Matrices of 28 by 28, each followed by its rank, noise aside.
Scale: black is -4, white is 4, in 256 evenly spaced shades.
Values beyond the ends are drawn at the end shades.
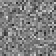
six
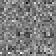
five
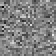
eight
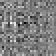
four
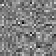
six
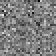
six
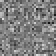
five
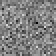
eight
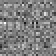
four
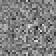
eight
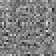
five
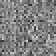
seven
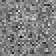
eight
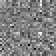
five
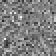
seven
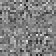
seven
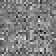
six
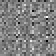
four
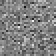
six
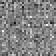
six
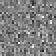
six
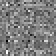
five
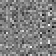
six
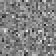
seven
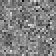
eight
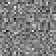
seven
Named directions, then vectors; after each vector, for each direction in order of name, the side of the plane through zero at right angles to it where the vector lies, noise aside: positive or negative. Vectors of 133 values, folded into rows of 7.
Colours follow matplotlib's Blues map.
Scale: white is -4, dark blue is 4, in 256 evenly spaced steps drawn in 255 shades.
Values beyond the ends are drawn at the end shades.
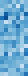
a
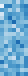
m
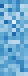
negative, negative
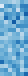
positive, positive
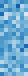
negative, negative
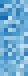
positive, negative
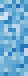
negative, positive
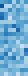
positive, negative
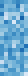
negative, negative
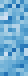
negative, positive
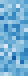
positive, negative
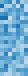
positive, negative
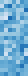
negative, positive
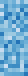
positive, positive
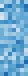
negative, positive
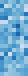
positive, negative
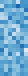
negative, positive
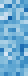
negative, positive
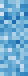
positive, positive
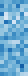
negative, negative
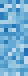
positive, negative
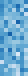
negative, negative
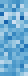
negative, negative
